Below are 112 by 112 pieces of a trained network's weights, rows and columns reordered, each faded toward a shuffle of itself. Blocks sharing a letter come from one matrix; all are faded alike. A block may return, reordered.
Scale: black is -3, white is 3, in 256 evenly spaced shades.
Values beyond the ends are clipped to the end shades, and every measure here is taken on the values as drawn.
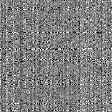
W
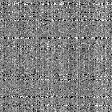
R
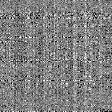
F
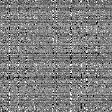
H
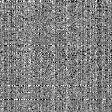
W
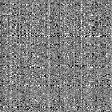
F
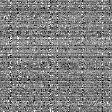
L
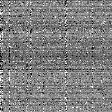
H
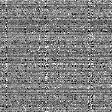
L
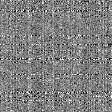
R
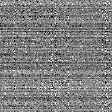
L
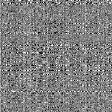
F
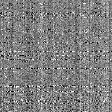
F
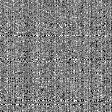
W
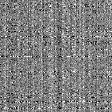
W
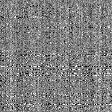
F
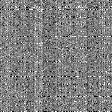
R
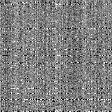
R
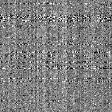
R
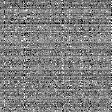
H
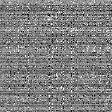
L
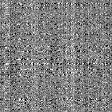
F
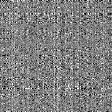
F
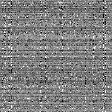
L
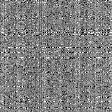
F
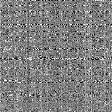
F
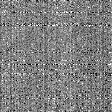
F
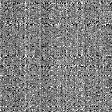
F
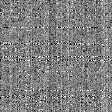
F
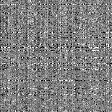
W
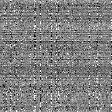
H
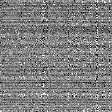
L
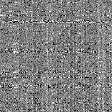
F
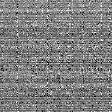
L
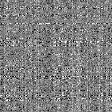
F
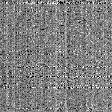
F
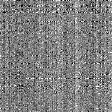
W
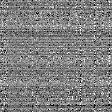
H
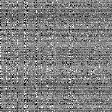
L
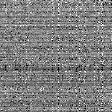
H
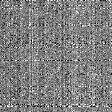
R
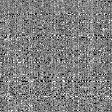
F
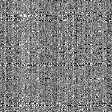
W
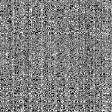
F
